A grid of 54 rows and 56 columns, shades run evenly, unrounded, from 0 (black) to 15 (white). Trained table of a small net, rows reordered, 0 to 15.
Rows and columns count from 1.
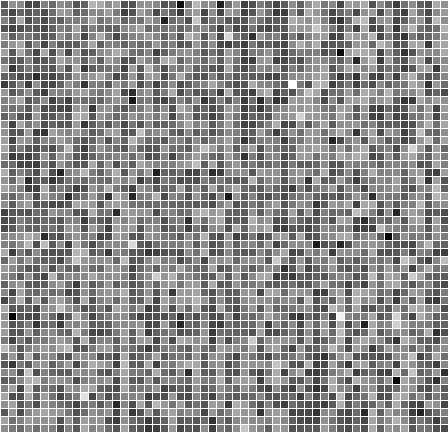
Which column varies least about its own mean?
13
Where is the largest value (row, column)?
11, 37
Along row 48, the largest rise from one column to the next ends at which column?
51
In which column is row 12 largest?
39
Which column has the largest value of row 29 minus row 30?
49
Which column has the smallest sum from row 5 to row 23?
31
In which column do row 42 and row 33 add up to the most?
10
